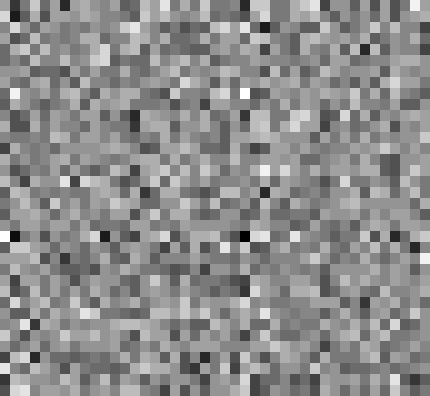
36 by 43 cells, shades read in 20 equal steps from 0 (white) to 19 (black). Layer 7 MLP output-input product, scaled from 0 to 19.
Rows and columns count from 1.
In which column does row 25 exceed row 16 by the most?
21
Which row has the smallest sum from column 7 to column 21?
29
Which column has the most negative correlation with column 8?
41
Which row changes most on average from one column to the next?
22
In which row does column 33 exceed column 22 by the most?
32
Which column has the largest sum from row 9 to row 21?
14
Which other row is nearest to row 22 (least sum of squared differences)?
2
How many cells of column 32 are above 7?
24
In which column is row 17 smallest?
7
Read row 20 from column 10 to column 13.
8 10 7 7
